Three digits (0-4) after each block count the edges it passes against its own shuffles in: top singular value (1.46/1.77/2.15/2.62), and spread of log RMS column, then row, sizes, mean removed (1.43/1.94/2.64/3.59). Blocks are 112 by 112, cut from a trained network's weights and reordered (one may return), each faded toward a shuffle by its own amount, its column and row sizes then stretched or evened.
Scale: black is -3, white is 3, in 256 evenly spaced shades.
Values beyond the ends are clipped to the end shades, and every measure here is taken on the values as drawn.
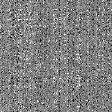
1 3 2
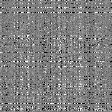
3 2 4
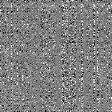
1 4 1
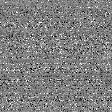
0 0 3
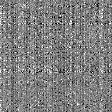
3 1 3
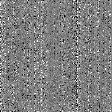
1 4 0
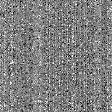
2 2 1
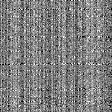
4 0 3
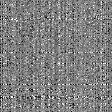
3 2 3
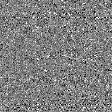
2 2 2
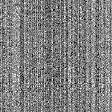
4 1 2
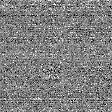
2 1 2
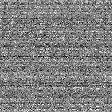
3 0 2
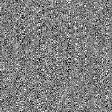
2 3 0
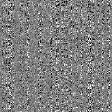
2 4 1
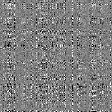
3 4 3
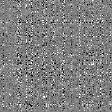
1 4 3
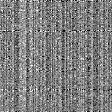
4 0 3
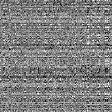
4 3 1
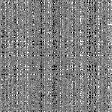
4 4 3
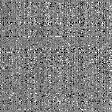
2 2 3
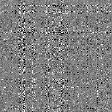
2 4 3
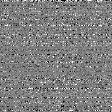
0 1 4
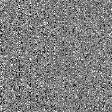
0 3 0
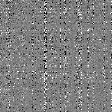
1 4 2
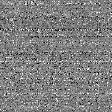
1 1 3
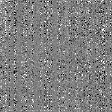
0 4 2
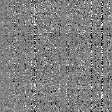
1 4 0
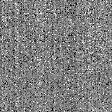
1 1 2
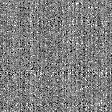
2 0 2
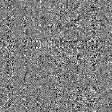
2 3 3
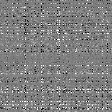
2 3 4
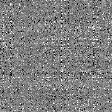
1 3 1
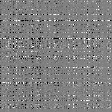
2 3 4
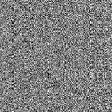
3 2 0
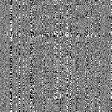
3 4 2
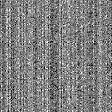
4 2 2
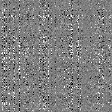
1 4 2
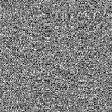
2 0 1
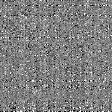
1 1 3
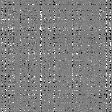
2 4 3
